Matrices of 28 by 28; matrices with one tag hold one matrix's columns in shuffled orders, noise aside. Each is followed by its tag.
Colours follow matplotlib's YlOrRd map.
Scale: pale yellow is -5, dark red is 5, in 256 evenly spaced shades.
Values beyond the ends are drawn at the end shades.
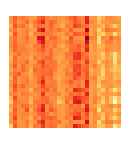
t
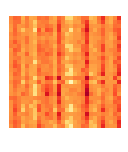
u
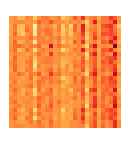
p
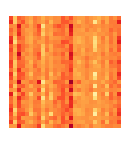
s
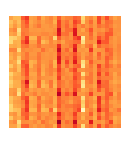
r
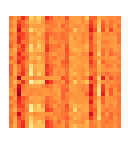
u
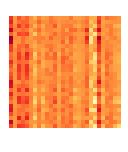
t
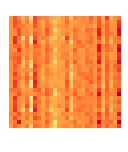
r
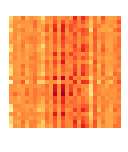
u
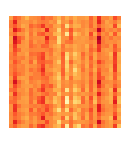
t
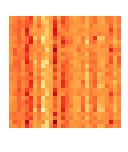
r
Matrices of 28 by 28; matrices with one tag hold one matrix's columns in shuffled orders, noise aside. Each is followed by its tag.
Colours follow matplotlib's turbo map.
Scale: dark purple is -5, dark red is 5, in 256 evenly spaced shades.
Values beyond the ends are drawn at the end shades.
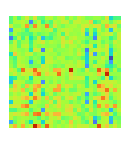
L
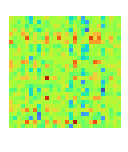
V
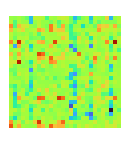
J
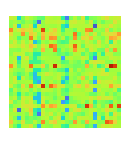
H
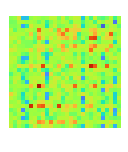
H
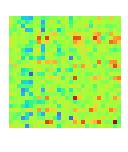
V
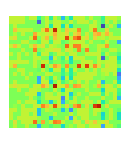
H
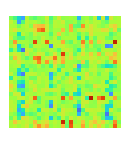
J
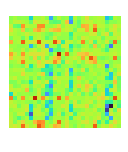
J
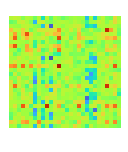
H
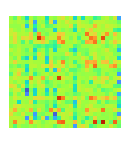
V
